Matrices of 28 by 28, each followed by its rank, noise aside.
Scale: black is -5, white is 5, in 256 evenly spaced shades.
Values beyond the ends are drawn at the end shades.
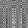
two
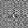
three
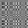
one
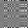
one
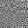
three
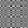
one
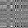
one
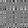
two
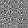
three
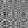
two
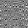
four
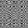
two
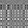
one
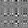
one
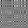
one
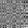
two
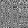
four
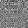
four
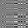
one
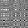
two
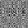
three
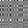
one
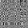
three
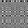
one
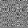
four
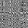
four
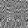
four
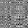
three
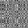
two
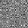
four
